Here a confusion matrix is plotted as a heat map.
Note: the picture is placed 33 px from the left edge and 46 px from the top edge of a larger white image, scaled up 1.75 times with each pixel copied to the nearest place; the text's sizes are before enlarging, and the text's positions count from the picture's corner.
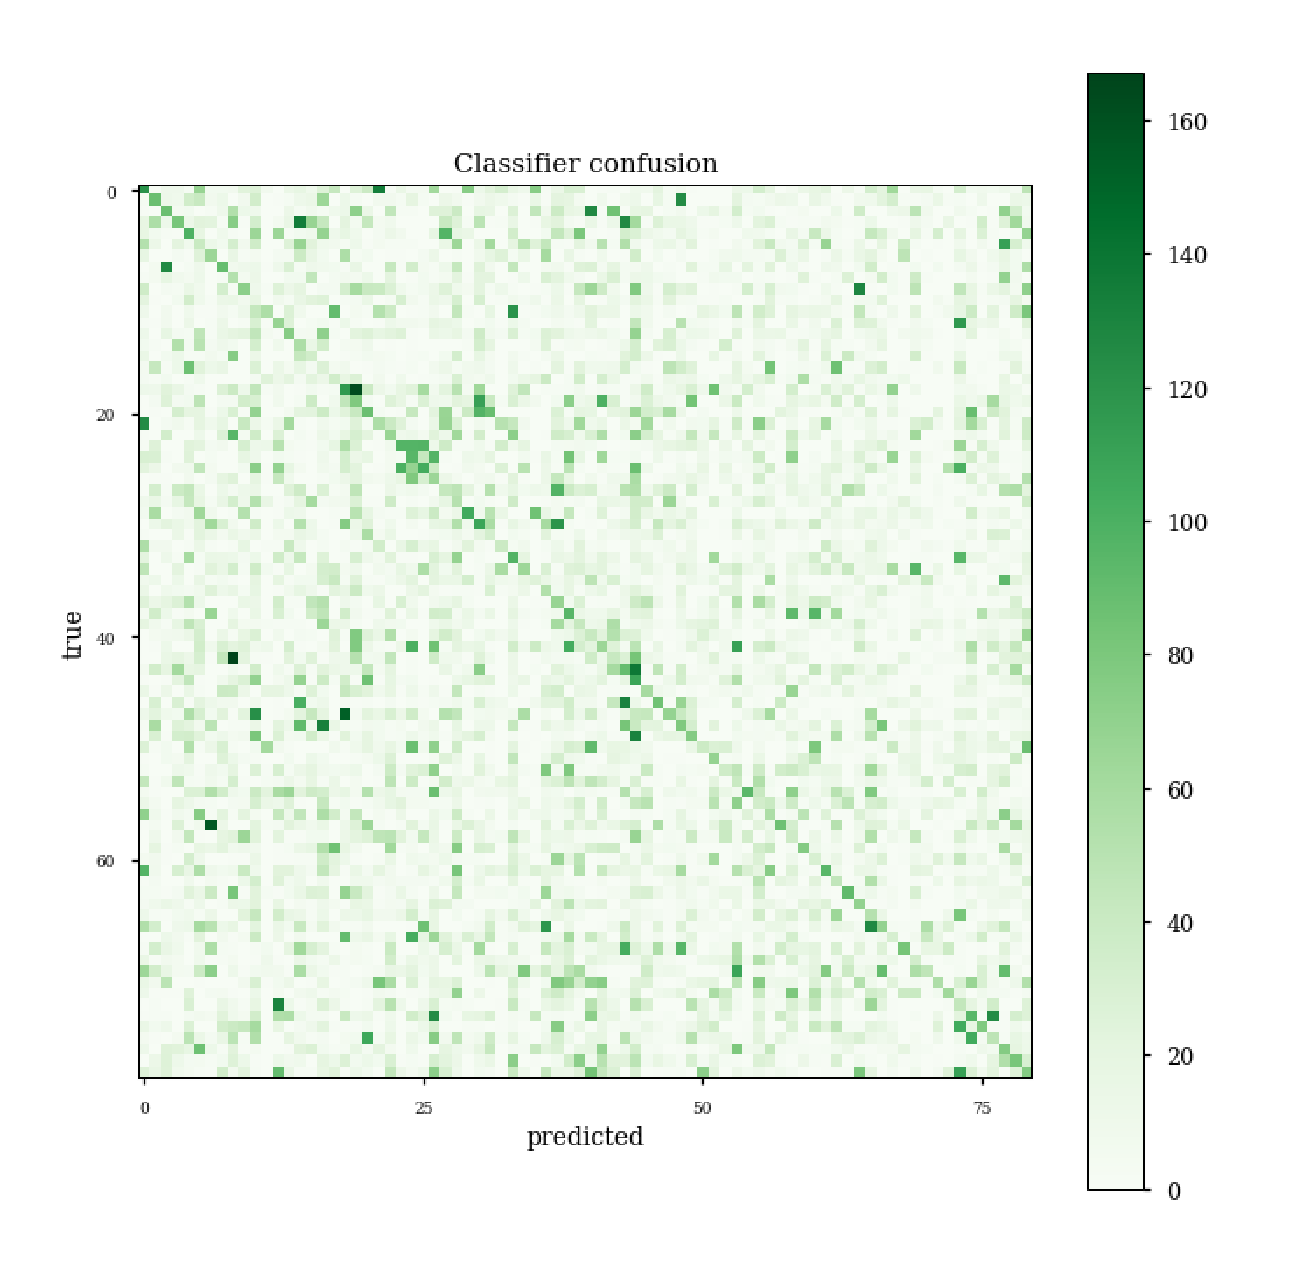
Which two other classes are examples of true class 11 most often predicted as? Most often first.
33, 17
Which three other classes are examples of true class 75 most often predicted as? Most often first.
73, 37, 10
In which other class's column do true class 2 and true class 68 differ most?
40
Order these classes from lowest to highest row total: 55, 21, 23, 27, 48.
55, 23, 48, 27, 21
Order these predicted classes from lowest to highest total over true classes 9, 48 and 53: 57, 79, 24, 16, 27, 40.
57, 24, 27, 79, 40, 16
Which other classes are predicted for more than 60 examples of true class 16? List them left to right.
4, 56, 62
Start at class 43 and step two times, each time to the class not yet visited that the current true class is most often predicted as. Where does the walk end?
20
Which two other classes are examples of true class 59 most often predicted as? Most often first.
17, 28
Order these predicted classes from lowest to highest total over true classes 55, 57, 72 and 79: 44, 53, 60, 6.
60, 53, 44, 6
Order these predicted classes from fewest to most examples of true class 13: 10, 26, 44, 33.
26, 33, 10, 44
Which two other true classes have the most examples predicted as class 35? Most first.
29, 0
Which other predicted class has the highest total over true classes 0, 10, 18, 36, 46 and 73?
19
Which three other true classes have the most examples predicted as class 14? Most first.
3, 46, 48
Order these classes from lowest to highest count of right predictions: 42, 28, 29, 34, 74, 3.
42, 28, 34, 3, 74, 29
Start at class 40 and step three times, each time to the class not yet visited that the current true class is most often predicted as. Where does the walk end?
37
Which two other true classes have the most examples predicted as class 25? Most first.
23, 66
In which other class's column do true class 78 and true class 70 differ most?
53
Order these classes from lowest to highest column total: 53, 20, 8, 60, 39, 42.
42, 60, 20, 39, 8, 53
